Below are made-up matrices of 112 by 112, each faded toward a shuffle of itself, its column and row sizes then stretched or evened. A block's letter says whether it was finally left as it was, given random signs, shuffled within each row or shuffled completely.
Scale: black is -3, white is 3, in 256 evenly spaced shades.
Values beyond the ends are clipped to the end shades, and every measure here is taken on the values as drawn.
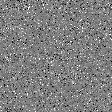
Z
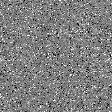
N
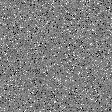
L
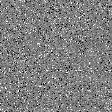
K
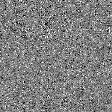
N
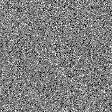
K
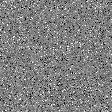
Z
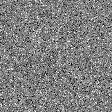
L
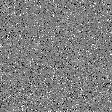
Z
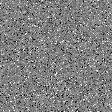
Z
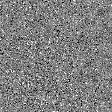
K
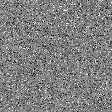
Z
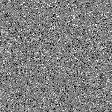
Z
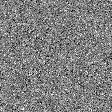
L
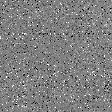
N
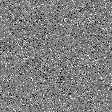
Z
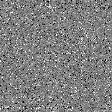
N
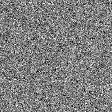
Z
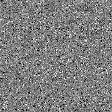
K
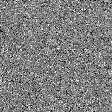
Z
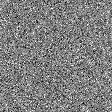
L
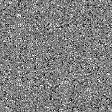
N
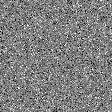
L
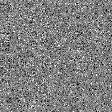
N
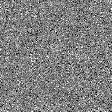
N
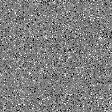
N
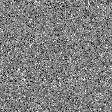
Z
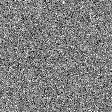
L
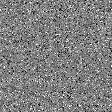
Z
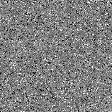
Z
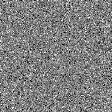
N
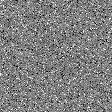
L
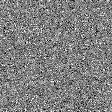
Z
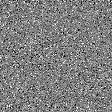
Z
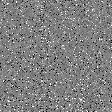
N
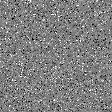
Z
